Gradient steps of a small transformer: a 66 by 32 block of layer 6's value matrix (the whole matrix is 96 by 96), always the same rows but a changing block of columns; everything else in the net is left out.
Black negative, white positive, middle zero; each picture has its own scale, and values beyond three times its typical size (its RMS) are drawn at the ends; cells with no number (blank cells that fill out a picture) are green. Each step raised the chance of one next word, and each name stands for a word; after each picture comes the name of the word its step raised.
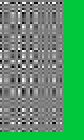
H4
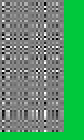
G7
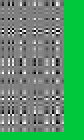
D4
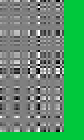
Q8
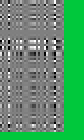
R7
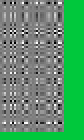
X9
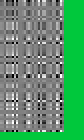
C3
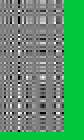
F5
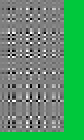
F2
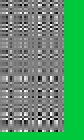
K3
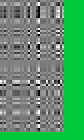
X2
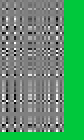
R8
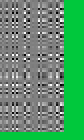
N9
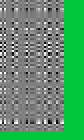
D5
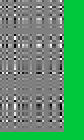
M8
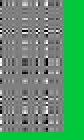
D4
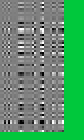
D5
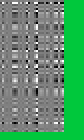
H4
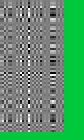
M8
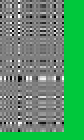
K3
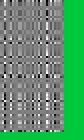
C3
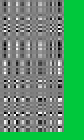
D4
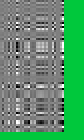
D5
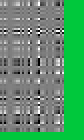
D4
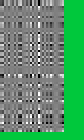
C3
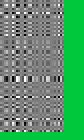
K3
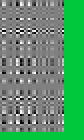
D4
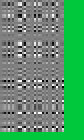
X2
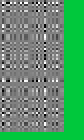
H4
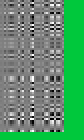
K3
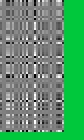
C3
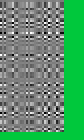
N9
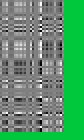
D4
